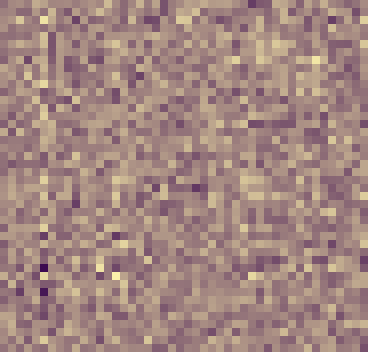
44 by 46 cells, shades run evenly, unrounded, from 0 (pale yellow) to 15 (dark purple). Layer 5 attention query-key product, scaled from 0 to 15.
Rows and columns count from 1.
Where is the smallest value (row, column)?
35, 15
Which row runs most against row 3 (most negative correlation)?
37
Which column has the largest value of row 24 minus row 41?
20
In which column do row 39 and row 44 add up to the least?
42
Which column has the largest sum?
23
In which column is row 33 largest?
46
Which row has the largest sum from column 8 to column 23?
26
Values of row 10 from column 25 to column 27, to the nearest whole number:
6 8 6
